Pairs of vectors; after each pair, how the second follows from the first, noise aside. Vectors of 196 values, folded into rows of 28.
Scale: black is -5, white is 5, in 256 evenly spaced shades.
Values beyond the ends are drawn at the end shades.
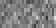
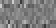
reversed, partly zeroed.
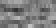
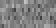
reversed, partly zeroed.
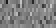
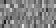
reversed, negated.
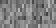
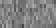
reversed, shrunk.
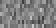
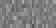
reversed, shrunk.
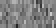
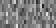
sign-scrambled.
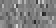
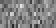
reversed, negated.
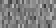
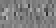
reversed, partly zeroed.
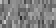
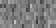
wrapped around, partly zeroed.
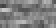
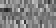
sign-scrambled.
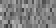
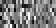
negated, scaled up.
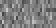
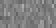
reversed, shrunk.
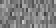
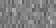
reversed, shrunk.
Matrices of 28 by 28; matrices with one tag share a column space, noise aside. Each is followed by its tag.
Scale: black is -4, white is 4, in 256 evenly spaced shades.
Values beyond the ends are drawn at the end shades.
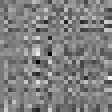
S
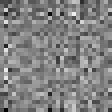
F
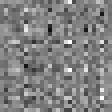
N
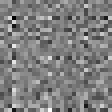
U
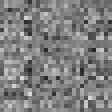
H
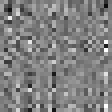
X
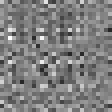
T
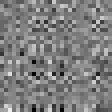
S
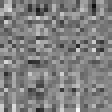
X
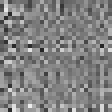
X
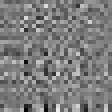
S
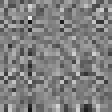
S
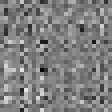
N
